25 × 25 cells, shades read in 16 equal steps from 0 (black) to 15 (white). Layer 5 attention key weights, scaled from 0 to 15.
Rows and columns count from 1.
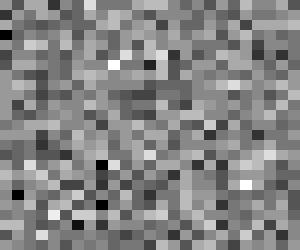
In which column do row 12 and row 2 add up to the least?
13
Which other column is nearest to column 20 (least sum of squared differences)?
12
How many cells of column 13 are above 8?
10
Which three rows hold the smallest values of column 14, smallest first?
3, 19, 9
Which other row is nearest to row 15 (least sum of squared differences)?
8
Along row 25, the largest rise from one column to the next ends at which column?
14
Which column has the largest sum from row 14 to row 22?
16
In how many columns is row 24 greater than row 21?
10
